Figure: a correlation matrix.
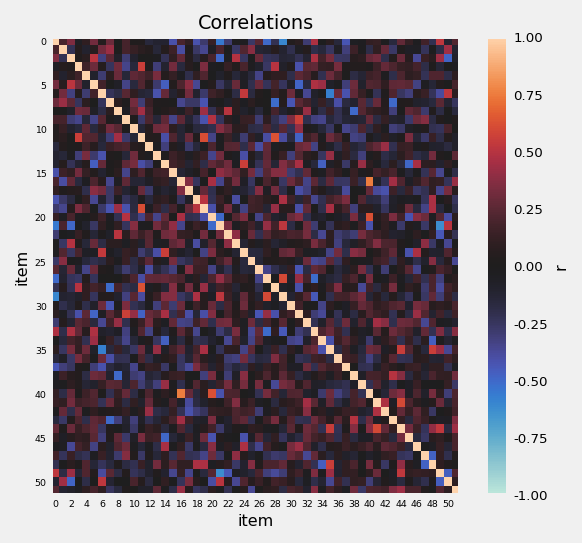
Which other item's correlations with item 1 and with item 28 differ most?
7
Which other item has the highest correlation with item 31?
9
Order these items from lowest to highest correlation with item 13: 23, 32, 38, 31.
38, 23, 32, 31
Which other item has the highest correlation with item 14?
24
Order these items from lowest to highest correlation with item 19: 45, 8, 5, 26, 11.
5, 26, 45, 8, 11
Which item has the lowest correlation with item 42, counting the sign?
17
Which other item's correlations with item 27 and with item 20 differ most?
21
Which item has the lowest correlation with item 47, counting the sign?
48
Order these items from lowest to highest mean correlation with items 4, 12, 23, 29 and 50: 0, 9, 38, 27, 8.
0, 9, 38, 8, 27
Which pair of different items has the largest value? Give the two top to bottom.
16, 40
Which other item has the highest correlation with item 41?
44
